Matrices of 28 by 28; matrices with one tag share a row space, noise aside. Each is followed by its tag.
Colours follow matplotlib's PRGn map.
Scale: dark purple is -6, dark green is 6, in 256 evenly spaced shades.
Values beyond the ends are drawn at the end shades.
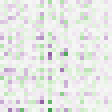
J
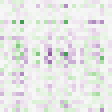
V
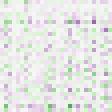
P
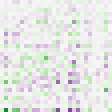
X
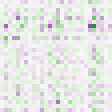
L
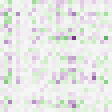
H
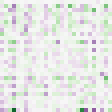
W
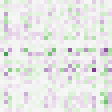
P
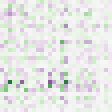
J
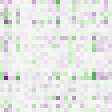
H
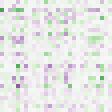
V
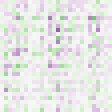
L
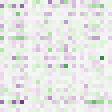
V
